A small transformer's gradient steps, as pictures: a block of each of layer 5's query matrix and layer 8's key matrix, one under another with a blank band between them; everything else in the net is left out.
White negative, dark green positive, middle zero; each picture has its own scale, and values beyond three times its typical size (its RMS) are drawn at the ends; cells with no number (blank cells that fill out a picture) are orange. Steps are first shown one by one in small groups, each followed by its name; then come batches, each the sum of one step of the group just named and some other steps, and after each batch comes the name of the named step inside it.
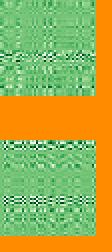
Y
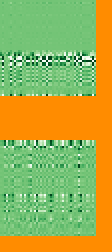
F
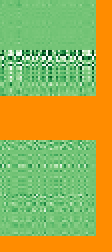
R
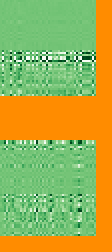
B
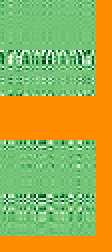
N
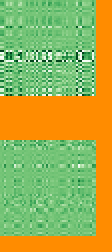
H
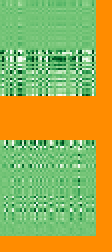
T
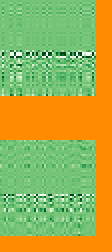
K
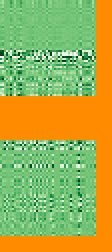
B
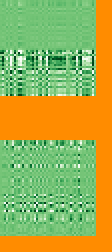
T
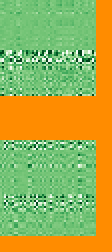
R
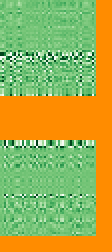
F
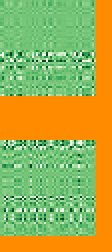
Y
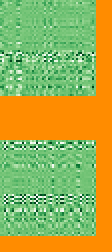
Y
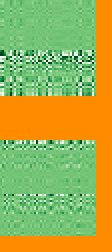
F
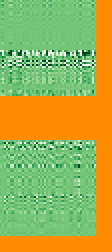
N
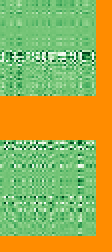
B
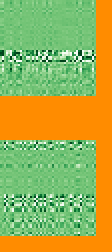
B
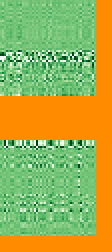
F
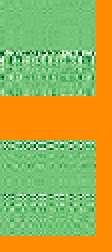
K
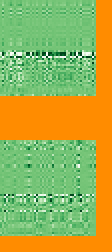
K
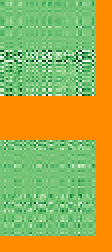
H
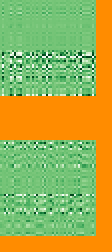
K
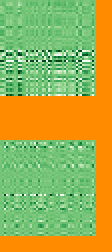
H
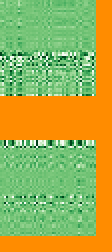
F
